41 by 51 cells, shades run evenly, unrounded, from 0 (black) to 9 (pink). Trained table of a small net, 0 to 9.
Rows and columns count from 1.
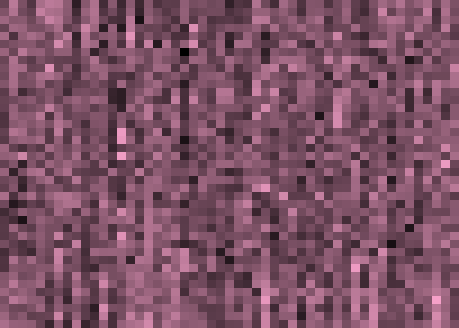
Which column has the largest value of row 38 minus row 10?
49
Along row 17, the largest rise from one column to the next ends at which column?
14
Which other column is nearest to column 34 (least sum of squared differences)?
31
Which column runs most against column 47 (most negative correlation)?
28
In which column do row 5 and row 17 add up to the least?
26
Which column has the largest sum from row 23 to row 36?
17
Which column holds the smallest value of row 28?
3
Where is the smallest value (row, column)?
7, 21
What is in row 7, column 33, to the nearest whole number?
4
